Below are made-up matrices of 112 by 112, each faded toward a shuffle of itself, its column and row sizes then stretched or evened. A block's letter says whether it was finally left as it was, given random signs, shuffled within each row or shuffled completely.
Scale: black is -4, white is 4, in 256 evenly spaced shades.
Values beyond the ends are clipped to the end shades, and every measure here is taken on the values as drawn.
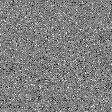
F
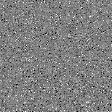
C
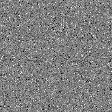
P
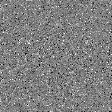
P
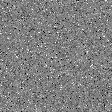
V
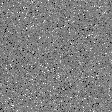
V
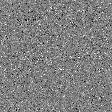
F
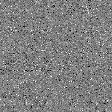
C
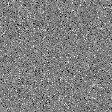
C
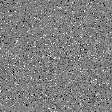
P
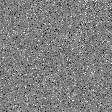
V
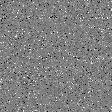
F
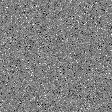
V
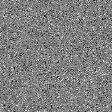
C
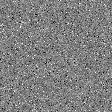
V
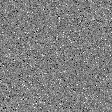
V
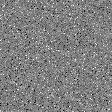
V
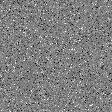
V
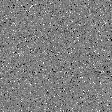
F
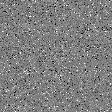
P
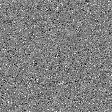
F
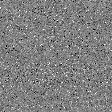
F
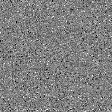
C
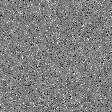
V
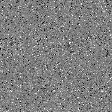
P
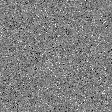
V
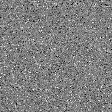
F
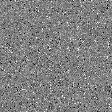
P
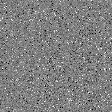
C
